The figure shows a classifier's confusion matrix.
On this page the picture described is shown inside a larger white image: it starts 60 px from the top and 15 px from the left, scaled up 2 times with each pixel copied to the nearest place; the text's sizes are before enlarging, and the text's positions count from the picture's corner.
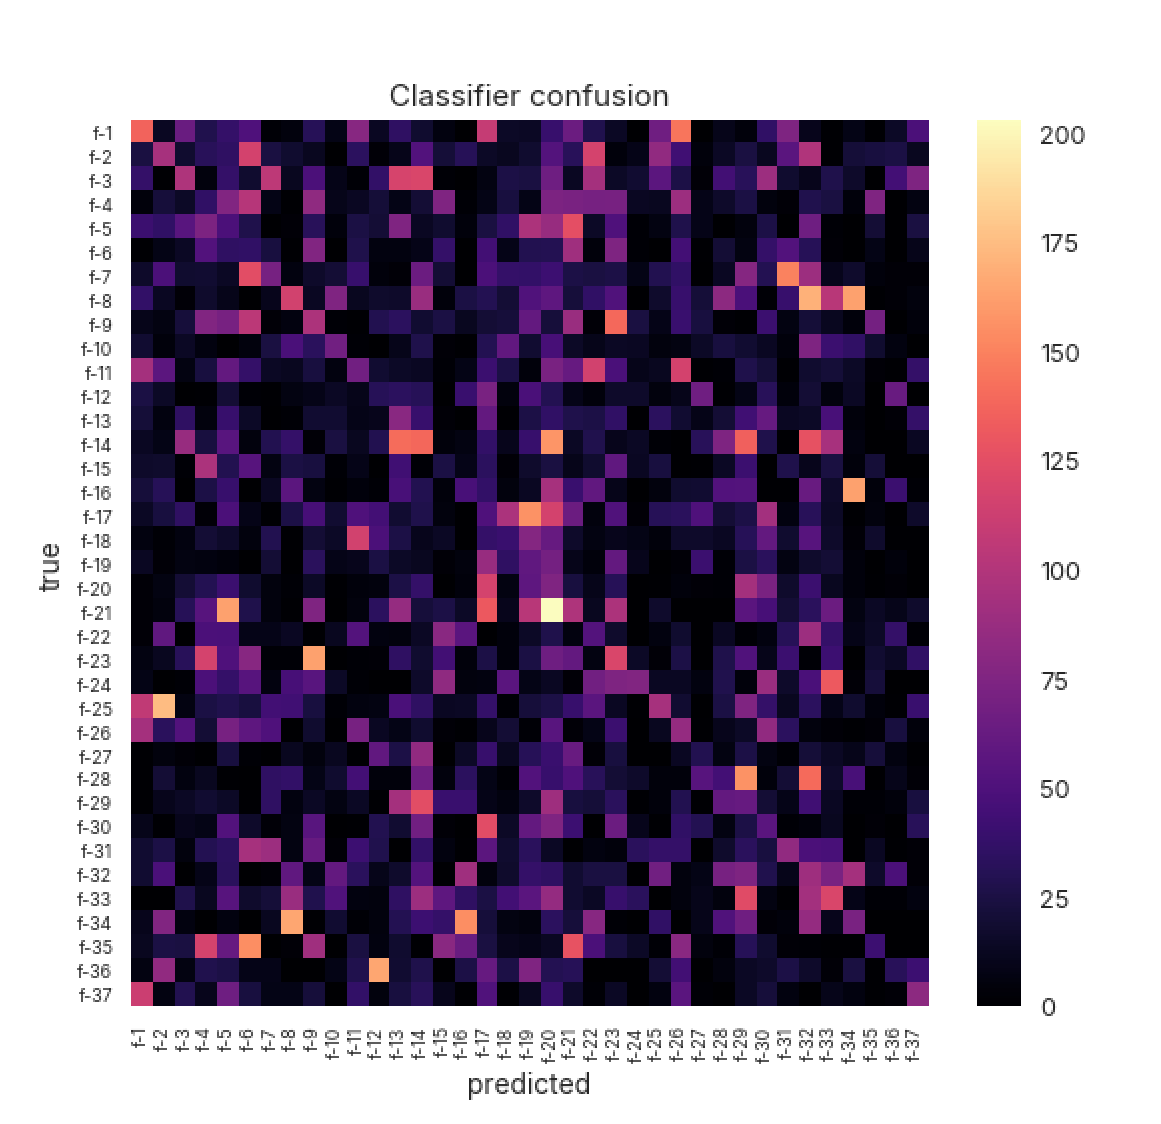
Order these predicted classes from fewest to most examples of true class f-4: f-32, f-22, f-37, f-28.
f-37, f-28, f-32, f-22
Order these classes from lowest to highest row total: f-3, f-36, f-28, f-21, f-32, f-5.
f-36, f-28, f-5, f-32, f-3, f-21
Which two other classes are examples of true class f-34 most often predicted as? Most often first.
f-8, f-16
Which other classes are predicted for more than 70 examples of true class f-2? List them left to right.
f-6, f-22, f-25, f-32
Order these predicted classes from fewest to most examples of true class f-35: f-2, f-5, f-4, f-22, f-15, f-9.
f-2, f-22, f-5, f-15, f-9, f-4
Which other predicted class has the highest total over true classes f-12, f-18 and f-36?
f-19
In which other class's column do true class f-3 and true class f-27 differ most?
f-7
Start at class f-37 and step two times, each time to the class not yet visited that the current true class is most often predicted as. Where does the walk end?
f-26
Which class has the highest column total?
f-20
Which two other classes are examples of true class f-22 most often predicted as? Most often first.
f-32, f-15
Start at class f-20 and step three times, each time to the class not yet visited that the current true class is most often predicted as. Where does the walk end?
f-23
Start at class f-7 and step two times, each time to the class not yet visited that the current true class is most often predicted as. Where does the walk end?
f-6
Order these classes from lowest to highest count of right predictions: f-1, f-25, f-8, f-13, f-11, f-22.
f-22, f-11, f-13, f-25, f-8, f-1
